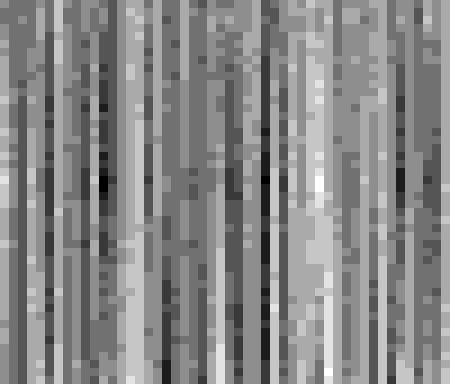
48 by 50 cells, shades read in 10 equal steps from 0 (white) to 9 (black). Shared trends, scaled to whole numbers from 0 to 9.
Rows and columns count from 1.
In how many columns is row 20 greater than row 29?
17
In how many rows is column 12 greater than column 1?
42
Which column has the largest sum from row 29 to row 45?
30
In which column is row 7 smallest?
7
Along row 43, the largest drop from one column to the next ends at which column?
31
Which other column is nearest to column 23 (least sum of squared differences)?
20
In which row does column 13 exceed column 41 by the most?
23
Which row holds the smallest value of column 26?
3
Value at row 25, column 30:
8
